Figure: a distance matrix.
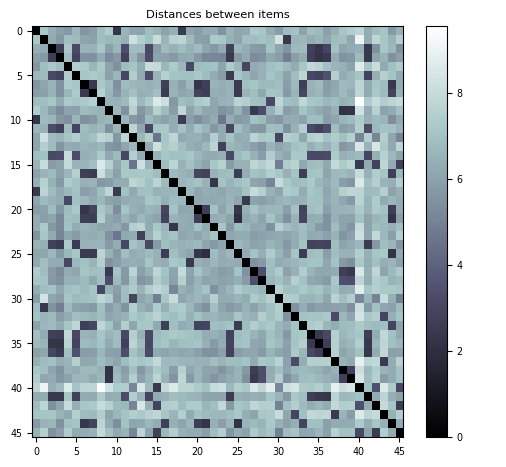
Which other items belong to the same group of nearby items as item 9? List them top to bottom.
27, 28, 38, 39
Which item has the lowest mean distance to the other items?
3
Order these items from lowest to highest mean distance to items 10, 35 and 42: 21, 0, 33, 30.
0, 30, 21, 33
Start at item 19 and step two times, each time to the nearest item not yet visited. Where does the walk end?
4
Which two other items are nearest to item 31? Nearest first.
1, 3
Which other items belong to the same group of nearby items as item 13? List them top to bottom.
23
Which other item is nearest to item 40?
15
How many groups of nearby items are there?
12
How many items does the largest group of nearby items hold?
10
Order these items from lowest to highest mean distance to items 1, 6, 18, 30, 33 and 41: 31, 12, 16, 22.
16, 31, 12, 22
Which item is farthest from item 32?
40
